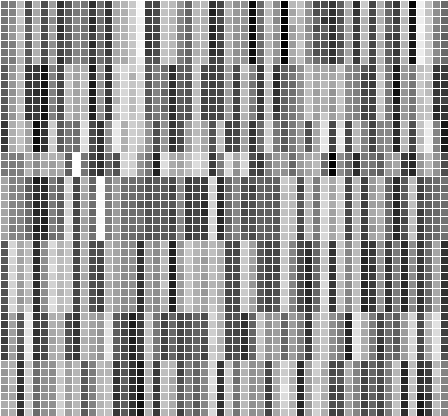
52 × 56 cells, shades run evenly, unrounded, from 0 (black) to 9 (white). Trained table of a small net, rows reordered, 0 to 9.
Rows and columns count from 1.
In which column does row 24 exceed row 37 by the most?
13
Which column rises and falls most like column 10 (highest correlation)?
29
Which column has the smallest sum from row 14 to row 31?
5
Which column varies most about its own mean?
18
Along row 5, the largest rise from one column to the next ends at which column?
53
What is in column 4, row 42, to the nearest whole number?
8
